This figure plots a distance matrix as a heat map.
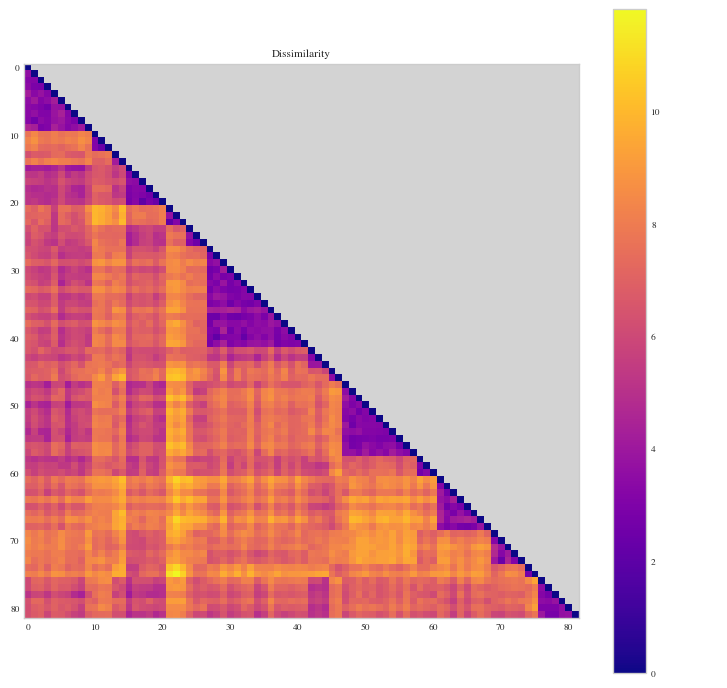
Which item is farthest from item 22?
75
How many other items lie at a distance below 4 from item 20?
5
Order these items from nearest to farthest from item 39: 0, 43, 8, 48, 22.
43, 8, 0, 48, 22
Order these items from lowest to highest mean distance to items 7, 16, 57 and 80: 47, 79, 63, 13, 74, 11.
47, 79, 13, 63, 74, 11
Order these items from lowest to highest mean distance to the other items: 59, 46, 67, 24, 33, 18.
18, 59, 33, 24, 46, 67
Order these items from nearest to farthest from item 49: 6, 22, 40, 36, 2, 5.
6, 2, 5, 40, 36, 22
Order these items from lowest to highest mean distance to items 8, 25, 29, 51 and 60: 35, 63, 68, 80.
35, 80, 63, 68
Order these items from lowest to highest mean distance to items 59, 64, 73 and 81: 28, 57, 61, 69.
69, 28, 61, 57
